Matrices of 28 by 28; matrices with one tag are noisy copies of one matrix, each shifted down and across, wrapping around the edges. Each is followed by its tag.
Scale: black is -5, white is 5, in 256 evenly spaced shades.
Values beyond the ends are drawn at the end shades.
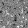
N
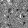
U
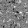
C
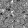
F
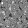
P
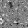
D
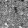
D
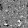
D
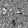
D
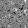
F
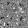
U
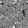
D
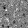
P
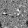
D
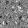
U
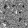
U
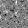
F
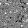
C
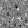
P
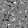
C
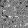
C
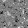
N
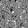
P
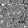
C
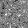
N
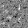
F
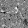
D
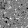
C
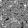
N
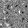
U
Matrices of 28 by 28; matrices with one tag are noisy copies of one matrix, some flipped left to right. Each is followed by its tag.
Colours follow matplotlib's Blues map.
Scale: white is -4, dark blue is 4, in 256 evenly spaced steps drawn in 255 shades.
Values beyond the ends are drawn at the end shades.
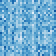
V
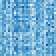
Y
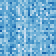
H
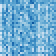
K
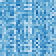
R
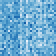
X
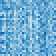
H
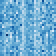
V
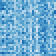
H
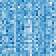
R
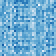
Y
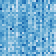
K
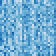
V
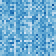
R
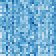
K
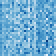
X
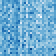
X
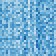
X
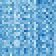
X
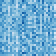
K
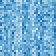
V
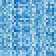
Y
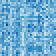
Y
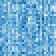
K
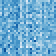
X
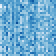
K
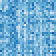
H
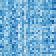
H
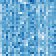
K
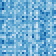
H
